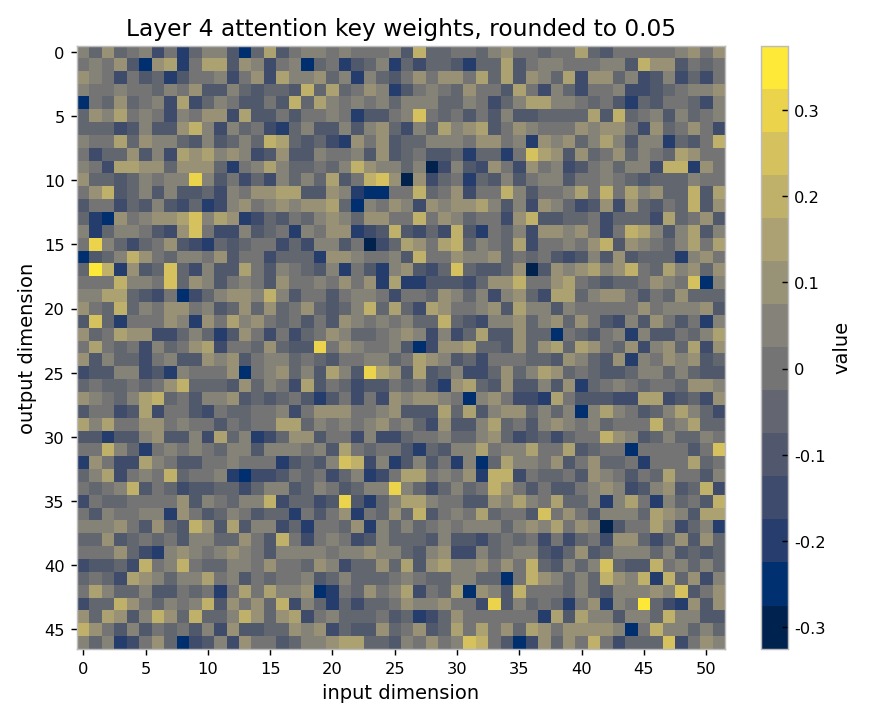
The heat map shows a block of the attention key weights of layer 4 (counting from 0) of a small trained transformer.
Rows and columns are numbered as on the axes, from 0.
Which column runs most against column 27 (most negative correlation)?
13
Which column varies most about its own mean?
27
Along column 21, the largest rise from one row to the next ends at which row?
35
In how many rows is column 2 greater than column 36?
24
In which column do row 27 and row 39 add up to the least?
31
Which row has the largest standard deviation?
17
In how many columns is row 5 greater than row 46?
19
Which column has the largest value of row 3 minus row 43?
20
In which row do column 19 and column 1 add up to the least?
16
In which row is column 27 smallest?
23
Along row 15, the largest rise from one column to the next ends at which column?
1
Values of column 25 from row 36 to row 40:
0.1 -0.05 -0.05 0.05 -0.05
